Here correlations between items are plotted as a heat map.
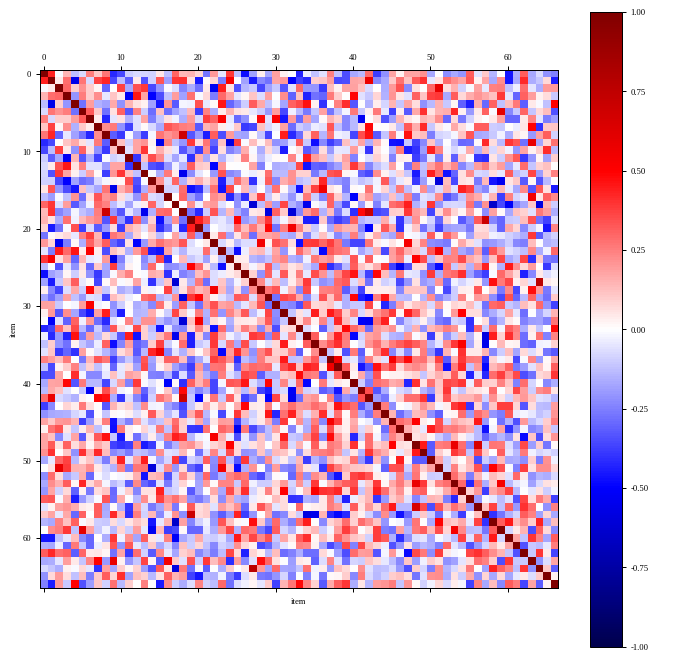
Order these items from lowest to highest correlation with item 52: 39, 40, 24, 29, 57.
29, 57, 39, 24, 40
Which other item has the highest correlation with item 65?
10
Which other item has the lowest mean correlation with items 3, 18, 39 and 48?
14
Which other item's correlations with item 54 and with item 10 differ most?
31
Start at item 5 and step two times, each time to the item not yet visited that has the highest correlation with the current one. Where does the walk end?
53
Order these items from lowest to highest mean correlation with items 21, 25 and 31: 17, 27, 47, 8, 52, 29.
27, 8, 47, 17, 52, 29
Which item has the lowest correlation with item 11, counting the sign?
3
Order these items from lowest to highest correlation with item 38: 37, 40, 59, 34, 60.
40, 59, 60, 34, 37
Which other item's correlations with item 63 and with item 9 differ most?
37
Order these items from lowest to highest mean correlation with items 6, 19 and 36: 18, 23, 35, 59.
18, 35, 59, 23
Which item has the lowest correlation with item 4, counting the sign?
1
